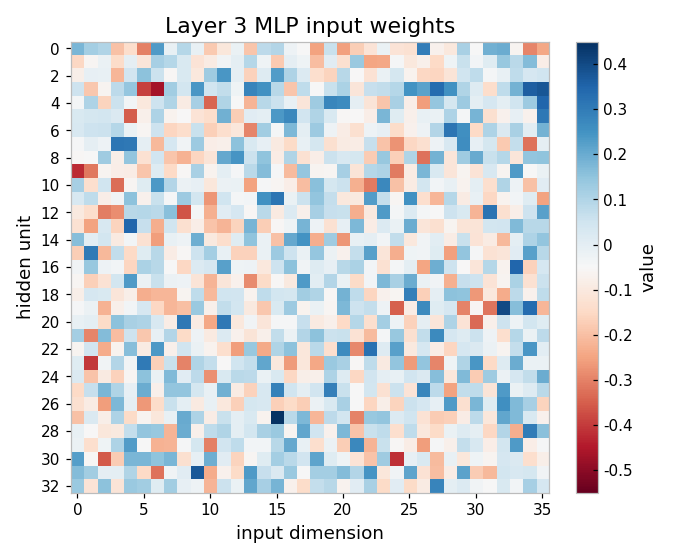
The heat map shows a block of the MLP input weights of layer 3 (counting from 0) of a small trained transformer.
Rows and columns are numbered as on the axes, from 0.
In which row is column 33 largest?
16
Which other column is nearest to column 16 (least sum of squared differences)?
1
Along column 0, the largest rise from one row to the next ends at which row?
10
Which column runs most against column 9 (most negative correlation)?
6
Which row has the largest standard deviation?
3
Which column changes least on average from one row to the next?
12
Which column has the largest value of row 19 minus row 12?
32
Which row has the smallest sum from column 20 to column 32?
30
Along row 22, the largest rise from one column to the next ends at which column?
22
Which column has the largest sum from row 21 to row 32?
15
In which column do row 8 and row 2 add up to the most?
11
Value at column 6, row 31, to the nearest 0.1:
-0.3
